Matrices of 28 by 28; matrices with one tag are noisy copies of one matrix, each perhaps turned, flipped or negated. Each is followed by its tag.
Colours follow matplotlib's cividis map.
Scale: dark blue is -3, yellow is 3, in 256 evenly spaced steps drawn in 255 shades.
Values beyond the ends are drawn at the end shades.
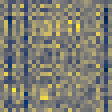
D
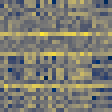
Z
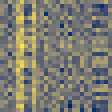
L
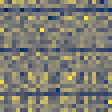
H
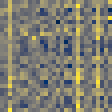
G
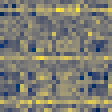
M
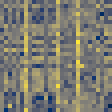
Z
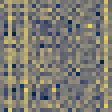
D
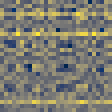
G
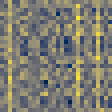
G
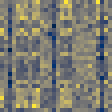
M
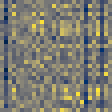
D
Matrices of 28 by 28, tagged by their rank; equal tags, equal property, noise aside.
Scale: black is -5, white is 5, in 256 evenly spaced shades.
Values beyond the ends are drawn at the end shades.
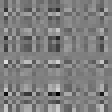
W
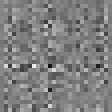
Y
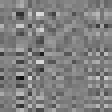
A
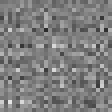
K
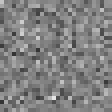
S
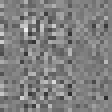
K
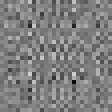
Y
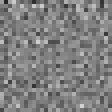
S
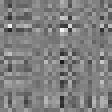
A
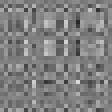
A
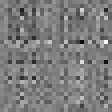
Y
